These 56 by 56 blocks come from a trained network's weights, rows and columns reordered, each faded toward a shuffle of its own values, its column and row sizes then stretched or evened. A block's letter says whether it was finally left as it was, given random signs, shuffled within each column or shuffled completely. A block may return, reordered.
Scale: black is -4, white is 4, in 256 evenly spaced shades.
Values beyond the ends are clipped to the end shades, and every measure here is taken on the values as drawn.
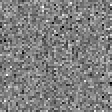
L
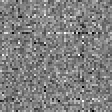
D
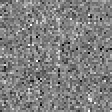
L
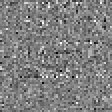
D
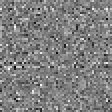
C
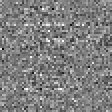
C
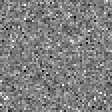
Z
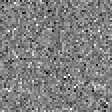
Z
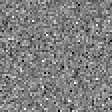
Z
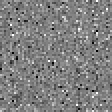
L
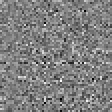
C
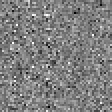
L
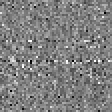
D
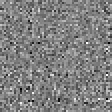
D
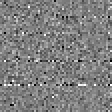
C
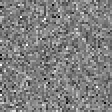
L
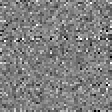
C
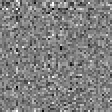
C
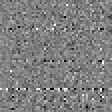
D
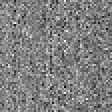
L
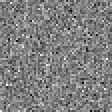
Z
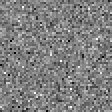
Z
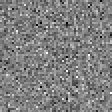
L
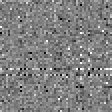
D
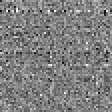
C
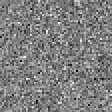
Z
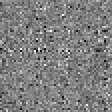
D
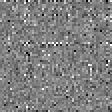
C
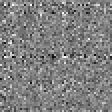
D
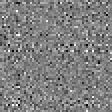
C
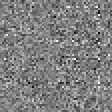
D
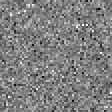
Z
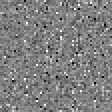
L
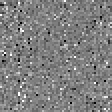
L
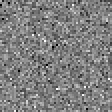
Z
